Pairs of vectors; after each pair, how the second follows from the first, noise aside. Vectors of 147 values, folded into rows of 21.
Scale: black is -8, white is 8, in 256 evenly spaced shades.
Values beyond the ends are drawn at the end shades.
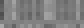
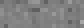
reversed, negated, partly zeroed.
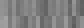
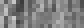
wrapped around, negated, scaled up.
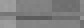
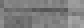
reversed.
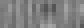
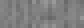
wrapped around, negated, shrunk.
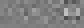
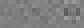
negated, shrunk.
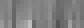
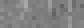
reversed, negated, partly zeroed.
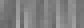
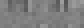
reversed, negated, partly zeroed.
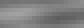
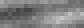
negated, scaled up.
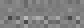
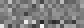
wrapped around, negated, scaled up.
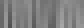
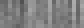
reversed, negated.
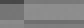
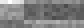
negated, scaled up.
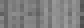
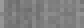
reversed, negated, shrunk.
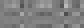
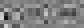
wrapped around, negated, scaled up.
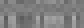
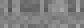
reversed, negated.
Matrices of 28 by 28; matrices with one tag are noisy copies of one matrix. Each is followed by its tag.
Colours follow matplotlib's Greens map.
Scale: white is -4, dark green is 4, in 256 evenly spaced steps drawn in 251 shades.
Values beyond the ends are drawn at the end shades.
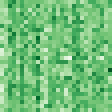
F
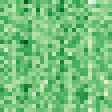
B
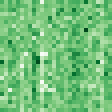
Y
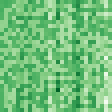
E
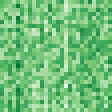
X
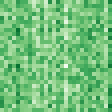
X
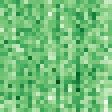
E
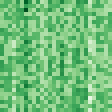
B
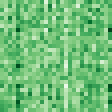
X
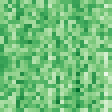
E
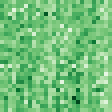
E
